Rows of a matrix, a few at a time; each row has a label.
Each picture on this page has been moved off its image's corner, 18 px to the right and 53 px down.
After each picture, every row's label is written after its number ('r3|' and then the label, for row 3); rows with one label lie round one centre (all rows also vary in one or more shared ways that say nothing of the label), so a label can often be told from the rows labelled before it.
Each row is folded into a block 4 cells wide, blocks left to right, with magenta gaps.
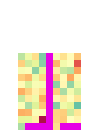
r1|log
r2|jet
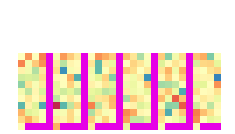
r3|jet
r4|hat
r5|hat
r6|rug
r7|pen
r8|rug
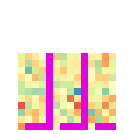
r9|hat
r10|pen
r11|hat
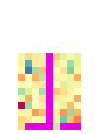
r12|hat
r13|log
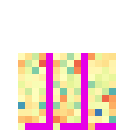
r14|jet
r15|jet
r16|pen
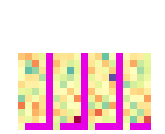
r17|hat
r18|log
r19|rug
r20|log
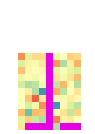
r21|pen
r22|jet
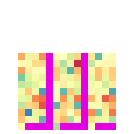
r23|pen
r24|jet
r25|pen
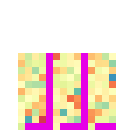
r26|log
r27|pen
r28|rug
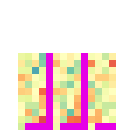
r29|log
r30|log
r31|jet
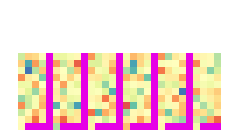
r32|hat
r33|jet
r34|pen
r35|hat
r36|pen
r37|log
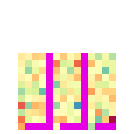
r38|hat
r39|jet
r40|log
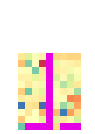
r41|jet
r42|pen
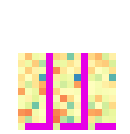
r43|rug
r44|rug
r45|rug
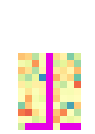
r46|rug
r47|rug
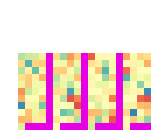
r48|jet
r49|pen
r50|log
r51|pen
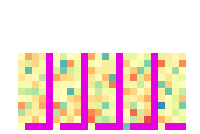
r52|hat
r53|hat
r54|rug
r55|log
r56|jet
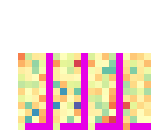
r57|log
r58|jet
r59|log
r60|hat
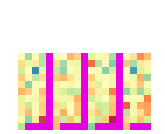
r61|log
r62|hat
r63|log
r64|hat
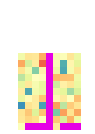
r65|jet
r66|hat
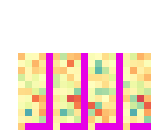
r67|pen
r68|pen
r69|hat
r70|pen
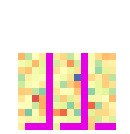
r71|pen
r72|rug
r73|hat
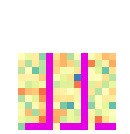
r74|log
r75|rug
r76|jet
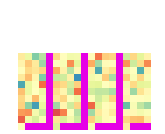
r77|rug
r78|rug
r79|hat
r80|jet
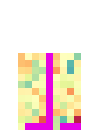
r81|log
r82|log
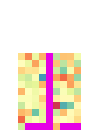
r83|rug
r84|hat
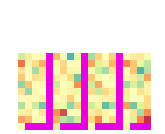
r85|jet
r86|rug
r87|jet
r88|log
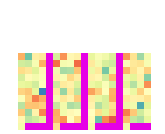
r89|pen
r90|jet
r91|log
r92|rug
